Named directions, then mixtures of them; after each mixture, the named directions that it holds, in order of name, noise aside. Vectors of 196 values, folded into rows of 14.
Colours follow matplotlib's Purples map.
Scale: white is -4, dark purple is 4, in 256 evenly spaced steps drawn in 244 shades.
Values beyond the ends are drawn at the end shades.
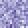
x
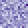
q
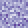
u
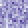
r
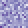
q.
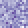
x.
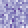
r, x.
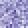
x.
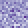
u.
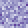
q, r, u.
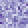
q, r, u.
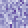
q, r, x.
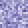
q, r, x.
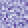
u.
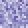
q, r, x.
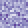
u.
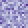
q.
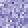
q, r, u.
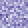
u.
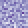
q, u, x.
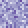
q, x.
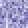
r.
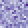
q, u, x.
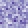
q, r.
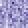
r.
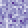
r.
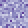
q, r, u.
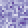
r, u.
